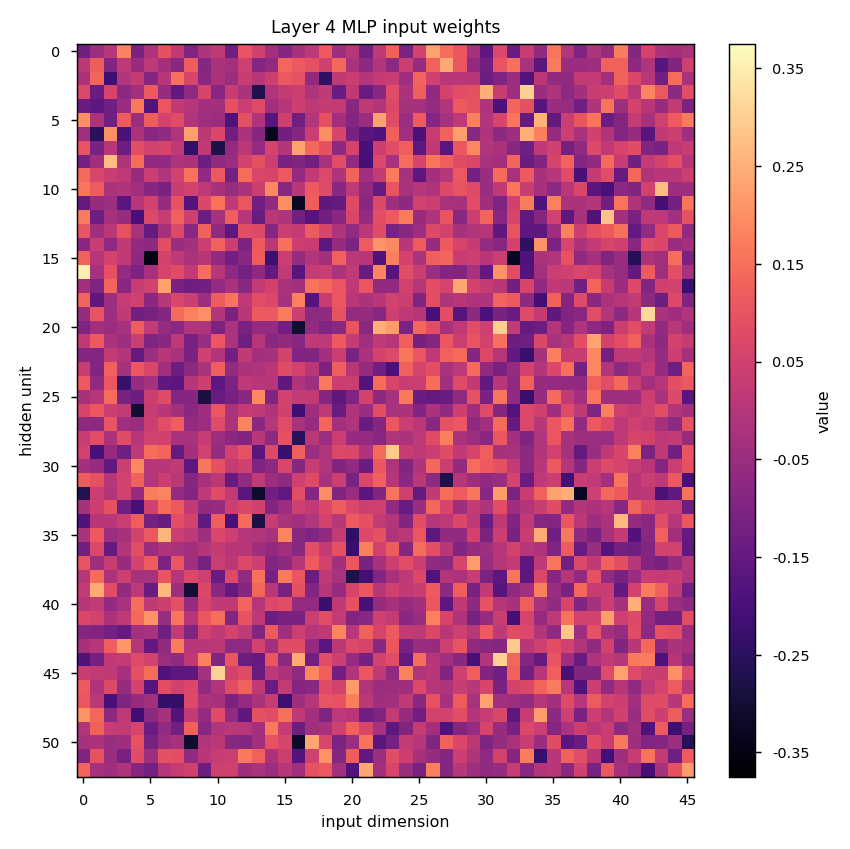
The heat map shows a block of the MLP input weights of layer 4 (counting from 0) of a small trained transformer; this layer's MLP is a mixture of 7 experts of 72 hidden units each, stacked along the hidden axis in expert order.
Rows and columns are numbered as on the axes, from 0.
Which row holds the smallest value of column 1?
6
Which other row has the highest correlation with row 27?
32
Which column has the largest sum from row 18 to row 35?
31
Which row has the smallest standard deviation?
28
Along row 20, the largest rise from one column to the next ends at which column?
22
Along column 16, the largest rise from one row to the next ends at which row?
29
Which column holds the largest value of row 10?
43
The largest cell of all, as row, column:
16, 0
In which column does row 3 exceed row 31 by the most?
33
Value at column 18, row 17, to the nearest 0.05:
0.15
